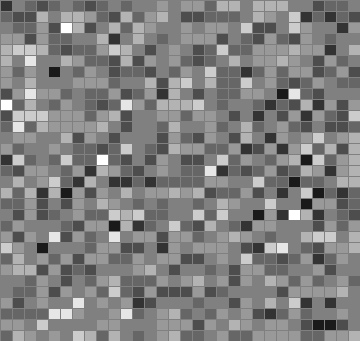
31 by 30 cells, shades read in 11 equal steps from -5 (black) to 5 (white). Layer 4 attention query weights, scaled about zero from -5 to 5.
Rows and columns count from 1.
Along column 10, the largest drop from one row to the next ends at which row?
21
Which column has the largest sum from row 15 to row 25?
9
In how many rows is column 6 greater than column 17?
13
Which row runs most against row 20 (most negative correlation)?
17
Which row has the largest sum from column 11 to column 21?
10
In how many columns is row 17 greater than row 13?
11
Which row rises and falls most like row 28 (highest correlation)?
2
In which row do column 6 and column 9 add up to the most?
15
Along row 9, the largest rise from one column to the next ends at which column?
25
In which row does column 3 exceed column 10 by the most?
6
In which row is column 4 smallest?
23
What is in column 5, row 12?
1
